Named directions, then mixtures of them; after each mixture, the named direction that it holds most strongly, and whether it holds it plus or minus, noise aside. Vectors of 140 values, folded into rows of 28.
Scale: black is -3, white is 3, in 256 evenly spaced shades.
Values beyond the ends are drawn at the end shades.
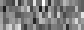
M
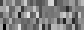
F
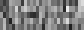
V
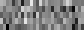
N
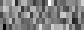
F, plus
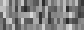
V, minus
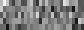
N, plus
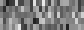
M, plus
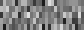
F, plus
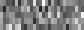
M, plus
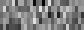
M, minus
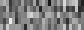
V, minus
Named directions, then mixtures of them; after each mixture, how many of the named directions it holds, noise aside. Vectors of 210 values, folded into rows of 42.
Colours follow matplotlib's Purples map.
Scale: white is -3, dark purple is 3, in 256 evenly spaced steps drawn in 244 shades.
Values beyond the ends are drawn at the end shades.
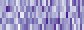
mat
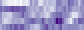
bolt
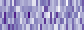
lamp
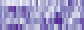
two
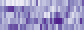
three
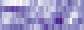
one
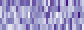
three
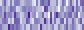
one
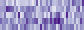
three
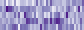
three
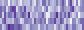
three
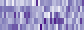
three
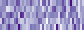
one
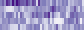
three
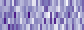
one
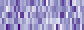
one
